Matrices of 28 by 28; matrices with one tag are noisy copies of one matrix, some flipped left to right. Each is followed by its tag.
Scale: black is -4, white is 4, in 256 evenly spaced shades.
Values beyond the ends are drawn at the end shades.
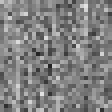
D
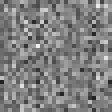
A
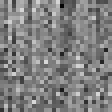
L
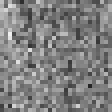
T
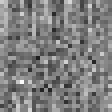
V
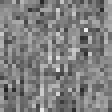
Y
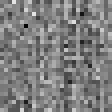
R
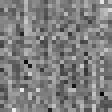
D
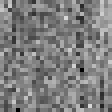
T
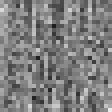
V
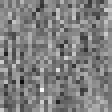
Y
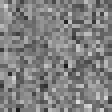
A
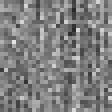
R
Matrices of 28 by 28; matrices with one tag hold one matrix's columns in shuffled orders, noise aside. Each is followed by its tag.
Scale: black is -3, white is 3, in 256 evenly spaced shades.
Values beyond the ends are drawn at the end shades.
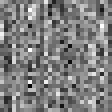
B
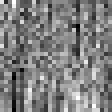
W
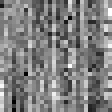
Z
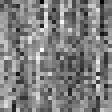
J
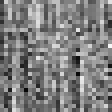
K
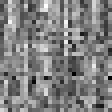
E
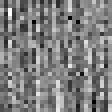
Z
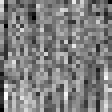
W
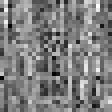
E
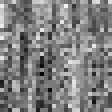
K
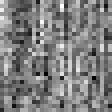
E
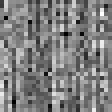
Z
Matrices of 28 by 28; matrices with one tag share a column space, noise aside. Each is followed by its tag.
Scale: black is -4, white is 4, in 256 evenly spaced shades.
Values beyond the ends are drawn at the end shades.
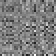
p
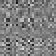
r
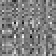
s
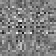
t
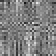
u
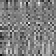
u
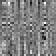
u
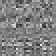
r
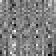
s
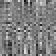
u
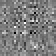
t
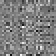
p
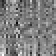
s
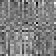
u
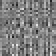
s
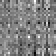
s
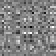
t
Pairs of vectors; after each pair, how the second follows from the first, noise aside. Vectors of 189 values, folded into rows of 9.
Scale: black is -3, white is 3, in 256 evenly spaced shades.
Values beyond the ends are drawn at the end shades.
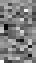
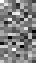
wrapped around, negated.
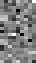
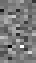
wrapped around, negated, partly zeroed.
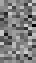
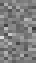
reversed, negated, shrunk.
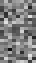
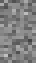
reversed, negated, shrunk.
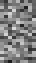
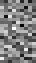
copied.
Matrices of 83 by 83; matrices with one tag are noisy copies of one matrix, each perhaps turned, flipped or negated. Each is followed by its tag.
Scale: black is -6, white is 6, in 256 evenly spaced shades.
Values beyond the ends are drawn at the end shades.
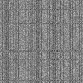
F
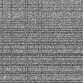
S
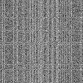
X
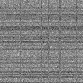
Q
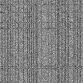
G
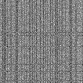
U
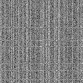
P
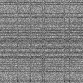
X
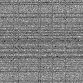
X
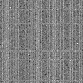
F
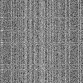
X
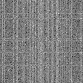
X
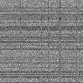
Q
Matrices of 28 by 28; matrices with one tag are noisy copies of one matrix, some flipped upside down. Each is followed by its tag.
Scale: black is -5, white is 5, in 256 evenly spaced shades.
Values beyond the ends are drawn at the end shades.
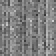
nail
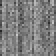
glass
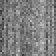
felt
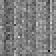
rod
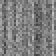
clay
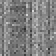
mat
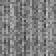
nail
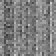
rod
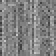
glass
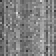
felt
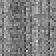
mat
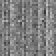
nail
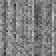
clay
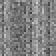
mat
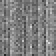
nail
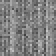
nail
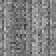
mat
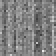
clay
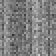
mat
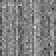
glass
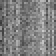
felt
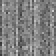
glass
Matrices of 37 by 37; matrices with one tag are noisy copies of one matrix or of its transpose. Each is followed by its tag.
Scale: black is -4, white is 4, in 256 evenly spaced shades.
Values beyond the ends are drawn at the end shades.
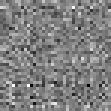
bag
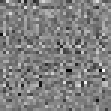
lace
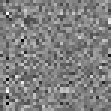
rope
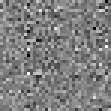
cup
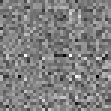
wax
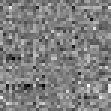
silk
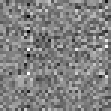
cup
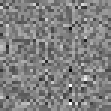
lace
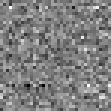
silk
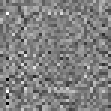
rope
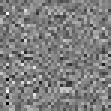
rope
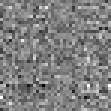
silk
